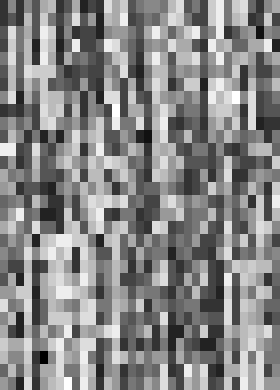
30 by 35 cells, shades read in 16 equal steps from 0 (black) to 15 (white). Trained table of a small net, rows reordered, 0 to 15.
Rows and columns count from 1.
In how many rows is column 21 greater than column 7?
19
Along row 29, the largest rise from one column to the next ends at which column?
24
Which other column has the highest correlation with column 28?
27
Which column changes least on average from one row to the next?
4
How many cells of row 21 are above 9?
13
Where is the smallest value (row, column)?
28, 6
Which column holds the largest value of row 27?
8
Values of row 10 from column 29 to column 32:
7 12 4 13
